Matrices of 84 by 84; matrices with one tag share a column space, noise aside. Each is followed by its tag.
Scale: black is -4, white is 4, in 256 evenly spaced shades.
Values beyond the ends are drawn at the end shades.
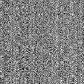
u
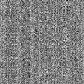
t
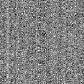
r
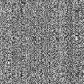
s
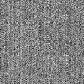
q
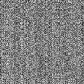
q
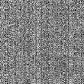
q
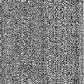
q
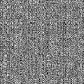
q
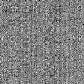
t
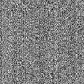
s
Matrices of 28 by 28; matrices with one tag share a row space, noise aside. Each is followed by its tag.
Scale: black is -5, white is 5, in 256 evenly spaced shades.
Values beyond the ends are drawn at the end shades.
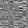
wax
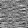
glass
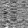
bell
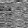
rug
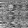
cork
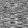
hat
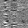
bell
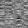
rug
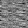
glass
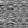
cork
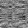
glass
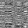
rug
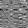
wax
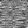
glass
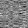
wax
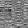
rug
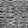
cork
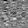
bell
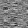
hat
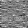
glass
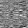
wax
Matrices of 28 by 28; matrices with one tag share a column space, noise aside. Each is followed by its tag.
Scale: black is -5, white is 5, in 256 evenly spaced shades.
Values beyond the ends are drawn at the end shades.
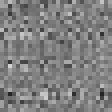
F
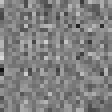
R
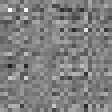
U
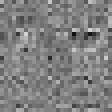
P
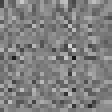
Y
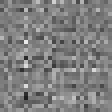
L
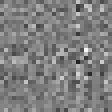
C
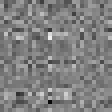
F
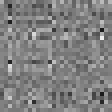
F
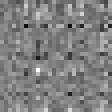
R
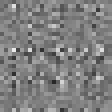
C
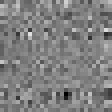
F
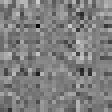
R
